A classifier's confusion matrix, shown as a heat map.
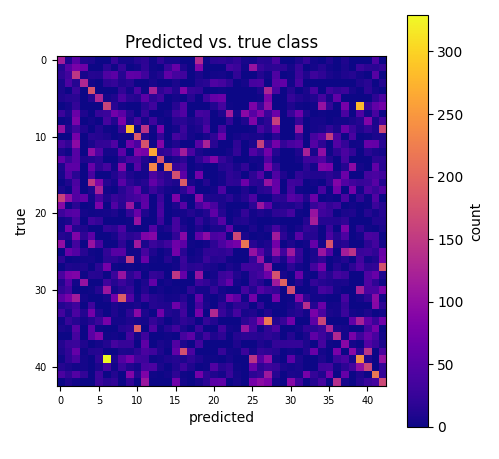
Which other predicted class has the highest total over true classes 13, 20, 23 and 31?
2
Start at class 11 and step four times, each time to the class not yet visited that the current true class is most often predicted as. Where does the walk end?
36
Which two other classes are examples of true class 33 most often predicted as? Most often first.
20, 10
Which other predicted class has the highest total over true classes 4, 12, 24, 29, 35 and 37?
10
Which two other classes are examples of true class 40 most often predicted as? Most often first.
39, 25
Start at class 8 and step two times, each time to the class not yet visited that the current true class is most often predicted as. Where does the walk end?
15
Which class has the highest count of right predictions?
9
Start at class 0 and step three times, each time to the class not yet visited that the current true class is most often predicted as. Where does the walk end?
25
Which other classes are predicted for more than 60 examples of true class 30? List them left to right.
6, 39, 42
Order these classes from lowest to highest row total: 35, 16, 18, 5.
5, 35, 18, 16
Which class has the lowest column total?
17
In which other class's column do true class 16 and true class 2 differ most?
4
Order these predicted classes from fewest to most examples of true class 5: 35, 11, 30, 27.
35, 30, 11, 27
